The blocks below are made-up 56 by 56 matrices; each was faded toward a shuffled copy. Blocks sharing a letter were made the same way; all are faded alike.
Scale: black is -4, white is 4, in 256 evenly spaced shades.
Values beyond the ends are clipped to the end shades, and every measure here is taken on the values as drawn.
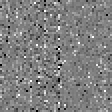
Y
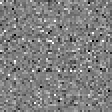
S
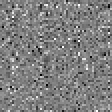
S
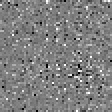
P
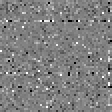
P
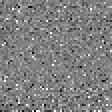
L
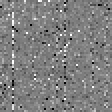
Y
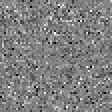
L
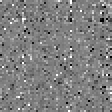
P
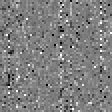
Y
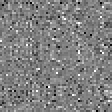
S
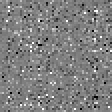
P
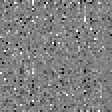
P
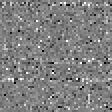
L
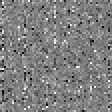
Y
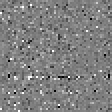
P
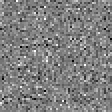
S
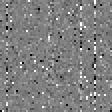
Y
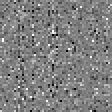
Y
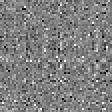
S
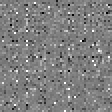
P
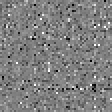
P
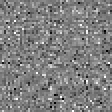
S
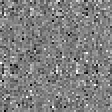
S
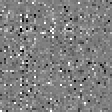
P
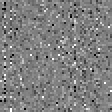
Y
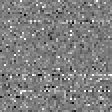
L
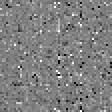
P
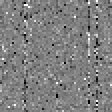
Y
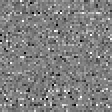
L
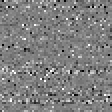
L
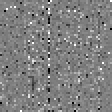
Y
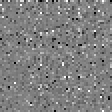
P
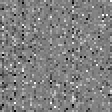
Y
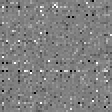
P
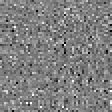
S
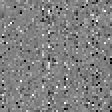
Y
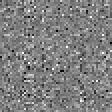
S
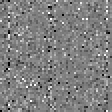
Y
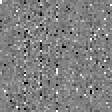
Y
